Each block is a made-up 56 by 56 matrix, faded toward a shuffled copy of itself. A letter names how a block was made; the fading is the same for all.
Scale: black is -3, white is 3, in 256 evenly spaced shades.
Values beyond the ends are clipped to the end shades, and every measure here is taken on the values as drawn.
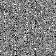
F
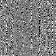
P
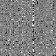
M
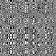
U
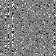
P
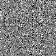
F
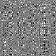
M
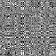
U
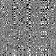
M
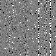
P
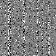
P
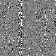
P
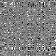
M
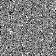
F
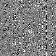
P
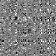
M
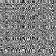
U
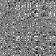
M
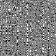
P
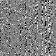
P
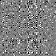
M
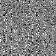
P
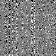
P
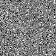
F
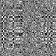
U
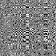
U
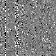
P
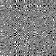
M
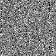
F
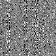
P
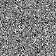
F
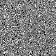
F
